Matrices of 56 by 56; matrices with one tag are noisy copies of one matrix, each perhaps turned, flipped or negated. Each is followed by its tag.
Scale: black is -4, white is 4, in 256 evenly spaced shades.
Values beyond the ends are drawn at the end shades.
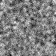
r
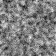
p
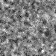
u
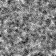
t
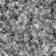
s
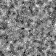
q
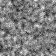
p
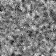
r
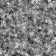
t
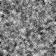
r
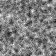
u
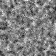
q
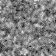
p
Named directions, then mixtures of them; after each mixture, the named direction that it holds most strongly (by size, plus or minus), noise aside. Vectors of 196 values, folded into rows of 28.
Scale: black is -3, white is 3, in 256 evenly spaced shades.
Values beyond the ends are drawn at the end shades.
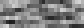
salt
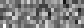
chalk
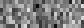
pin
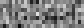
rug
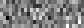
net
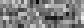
rug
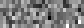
net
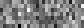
pin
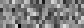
chalk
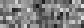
pin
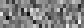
net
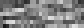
salt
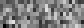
pin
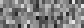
pin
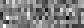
net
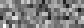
chalk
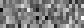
pin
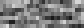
salt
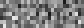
chalk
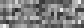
salt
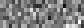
net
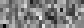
rug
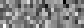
chalk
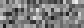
chalk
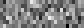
net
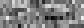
rug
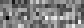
rug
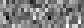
net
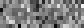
pin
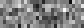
pin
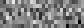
net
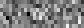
net
